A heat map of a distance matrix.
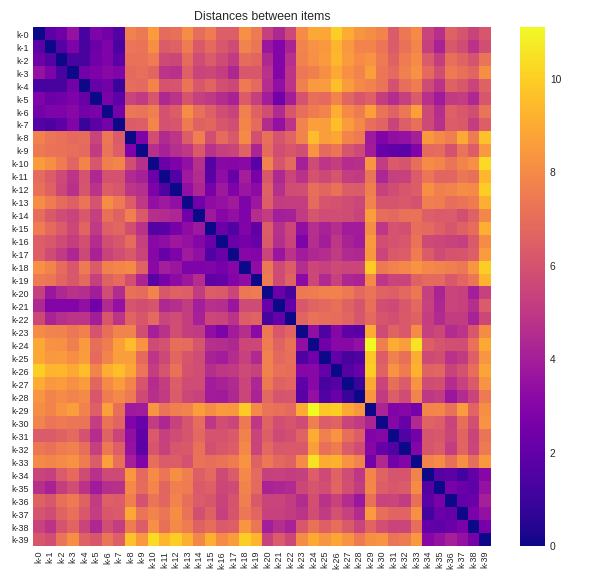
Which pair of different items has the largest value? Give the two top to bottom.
k-24, k-29
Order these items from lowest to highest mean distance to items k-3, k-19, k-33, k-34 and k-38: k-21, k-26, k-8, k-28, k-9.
k-21, k-9, k-28, k-8, k-26
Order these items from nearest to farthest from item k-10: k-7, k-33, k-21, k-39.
k-21, k-33, k-7, k-39
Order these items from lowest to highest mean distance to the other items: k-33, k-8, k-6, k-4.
k-4, k-6, k-8, k-33
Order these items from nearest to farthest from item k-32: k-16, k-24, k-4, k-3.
k-16, k-4, k-3, k-24
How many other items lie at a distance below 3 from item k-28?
4
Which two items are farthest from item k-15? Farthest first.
k-39, k-29
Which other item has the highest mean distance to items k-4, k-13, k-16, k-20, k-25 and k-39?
k-29
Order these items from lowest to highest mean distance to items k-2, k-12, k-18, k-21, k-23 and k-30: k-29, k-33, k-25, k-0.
k-25, k-0, k-33, k-29
